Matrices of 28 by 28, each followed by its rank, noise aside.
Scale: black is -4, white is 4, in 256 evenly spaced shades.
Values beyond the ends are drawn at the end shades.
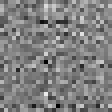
six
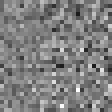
six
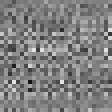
three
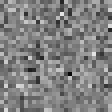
eight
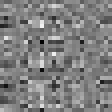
three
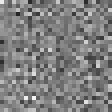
six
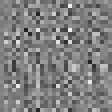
four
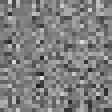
six
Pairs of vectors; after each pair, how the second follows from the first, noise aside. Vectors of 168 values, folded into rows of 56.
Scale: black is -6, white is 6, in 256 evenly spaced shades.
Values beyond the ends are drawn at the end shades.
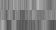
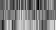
negated, scaled up.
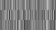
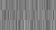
negated, shrunk.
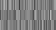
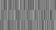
negated, shrunk.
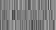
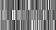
negated, scaled up.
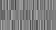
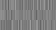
negated, shrunk.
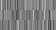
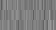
negated, shrunk.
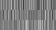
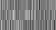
wrapped around.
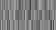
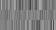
partly zeroed.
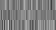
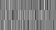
wrapped around, partly zeroed.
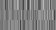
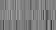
wrapped around, partly zeroed.
